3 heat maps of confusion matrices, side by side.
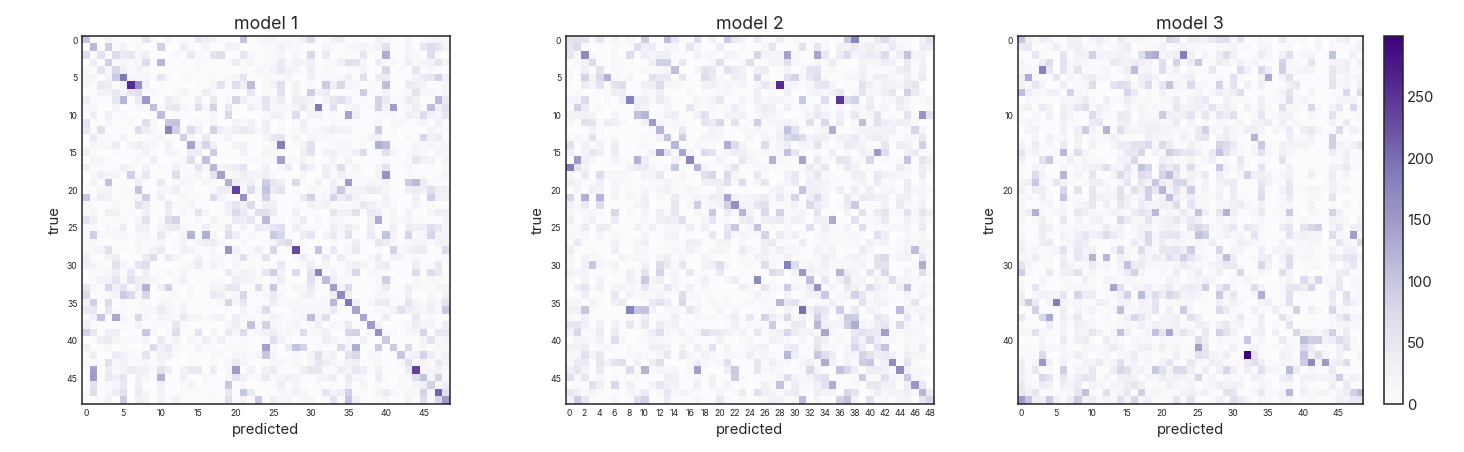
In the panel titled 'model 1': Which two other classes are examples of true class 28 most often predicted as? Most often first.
19, 31
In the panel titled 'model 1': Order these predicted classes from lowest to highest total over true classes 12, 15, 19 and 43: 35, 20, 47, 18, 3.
18, 47, 20, 3, 35
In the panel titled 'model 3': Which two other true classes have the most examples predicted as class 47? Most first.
26, 9
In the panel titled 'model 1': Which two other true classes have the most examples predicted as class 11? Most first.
12, 33
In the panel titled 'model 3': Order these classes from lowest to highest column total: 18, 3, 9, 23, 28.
9, 23, 3, 18, 28
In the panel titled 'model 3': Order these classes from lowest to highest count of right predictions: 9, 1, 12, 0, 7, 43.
1, 9, 7, 0, 12, 43
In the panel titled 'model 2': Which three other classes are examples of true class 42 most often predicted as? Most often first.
29, 33, 39
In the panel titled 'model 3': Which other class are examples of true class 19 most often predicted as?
2
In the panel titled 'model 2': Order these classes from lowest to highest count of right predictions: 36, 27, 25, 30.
27, 30, 36, 25
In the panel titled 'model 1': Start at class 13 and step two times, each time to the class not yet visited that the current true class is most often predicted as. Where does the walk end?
1
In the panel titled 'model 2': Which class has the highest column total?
33
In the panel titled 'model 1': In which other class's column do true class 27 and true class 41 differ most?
24
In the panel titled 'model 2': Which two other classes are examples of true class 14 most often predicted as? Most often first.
21, 47
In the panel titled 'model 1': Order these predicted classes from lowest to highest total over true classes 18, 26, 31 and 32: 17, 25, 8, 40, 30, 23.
23, 17, 8, 30, 25, 40
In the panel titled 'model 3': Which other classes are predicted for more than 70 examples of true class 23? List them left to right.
2, 19, 25, 29, 38, 44
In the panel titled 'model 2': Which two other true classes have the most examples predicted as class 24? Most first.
3, 37
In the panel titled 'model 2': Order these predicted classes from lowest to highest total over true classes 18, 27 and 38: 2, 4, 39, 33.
39, 2, 4, 33
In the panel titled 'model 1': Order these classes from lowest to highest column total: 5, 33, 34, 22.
22, 34, 5, 33
